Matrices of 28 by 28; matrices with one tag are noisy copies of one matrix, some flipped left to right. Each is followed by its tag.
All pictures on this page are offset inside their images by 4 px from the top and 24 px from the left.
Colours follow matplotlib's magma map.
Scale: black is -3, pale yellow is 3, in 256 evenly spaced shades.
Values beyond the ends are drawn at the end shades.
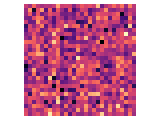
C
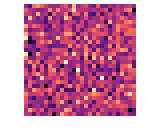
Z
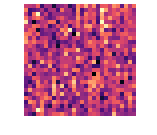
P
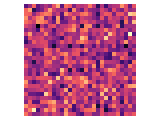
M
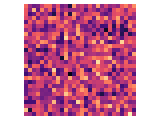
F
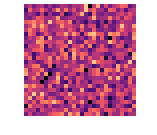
Z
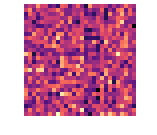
C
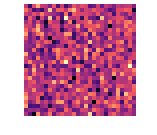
Z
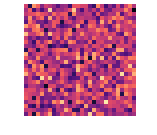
Z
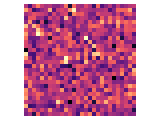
Z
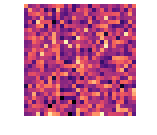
C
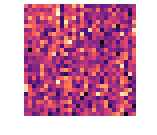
P
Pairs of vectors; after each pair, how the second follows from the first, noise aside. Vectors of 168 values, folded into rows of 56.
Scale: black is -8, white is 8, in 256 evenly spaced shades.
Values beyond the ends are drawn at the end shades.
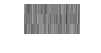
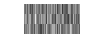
wrapped around, negated, scaled up.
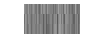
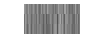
copied.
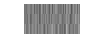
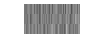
copied.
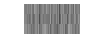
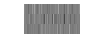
reversed, partly zeroed.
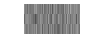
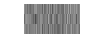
copied.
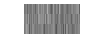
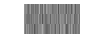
shuffled.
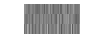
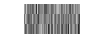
wrapped around, negated, scaled up.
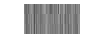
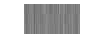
shrunk.
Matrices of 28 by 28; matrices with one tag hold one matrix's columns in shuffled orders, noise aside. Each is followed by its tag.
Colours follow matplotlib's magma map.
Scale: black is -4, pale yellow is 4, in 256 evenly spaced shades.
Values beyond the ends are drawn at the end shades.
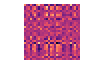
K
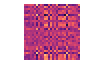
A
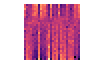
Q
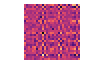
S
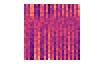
Q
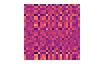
A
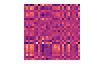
K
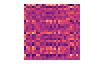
S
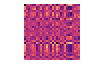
K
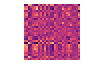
K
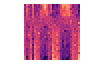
Q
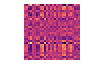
K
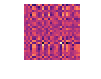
K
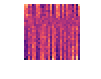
Q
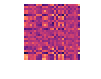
A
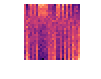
Q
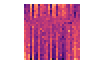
Q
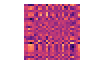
K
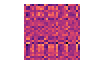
K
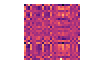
K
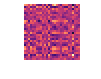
S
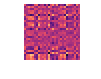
A
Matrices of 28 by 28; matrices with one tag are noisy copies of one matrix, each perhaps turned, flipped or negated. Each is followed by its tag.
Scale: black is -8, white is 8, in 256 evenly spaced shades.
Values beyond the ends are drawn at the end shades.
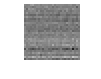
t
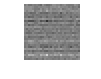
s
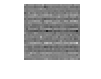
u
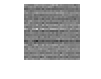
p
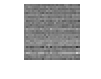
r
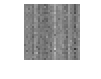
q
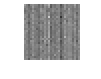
p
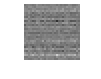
s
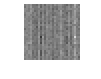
s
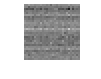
q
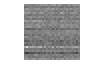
r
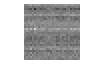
q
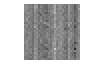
q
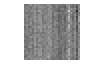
t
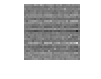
u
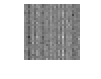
s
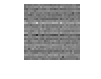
p
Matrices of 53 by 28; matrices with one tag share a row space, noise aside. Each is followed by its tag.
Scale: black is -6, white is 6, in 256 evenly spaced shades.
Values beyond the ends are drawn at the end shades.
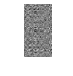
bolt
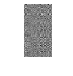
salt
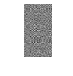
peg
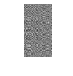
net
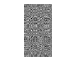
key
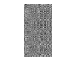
salt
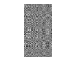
net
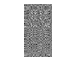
key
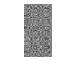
key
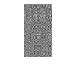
peg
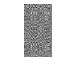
key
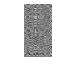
bolt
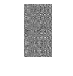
salt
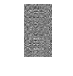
bolt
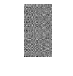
net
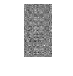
bolt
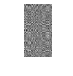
net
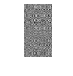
peg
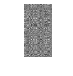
key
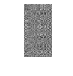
salt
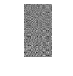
net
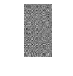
net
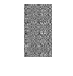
salt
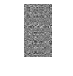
bolt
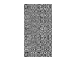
salt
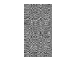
key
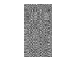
key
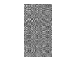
net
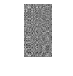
net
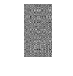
peg
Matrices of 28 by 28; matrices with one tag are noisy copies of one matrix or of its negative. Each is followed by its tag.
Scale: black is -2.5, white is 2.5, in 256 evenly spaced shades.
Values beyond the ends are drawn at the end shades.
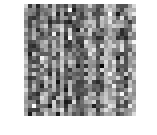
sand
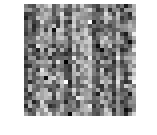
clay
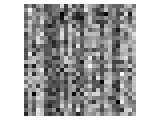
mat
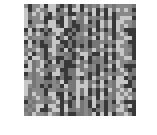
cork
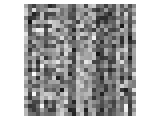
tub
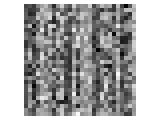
clay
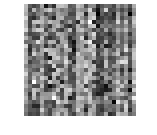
tub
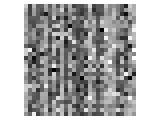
sand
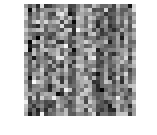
tub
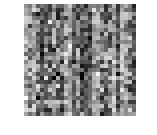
clay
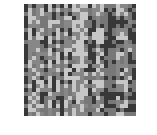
sand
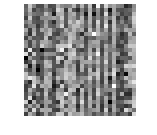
cork
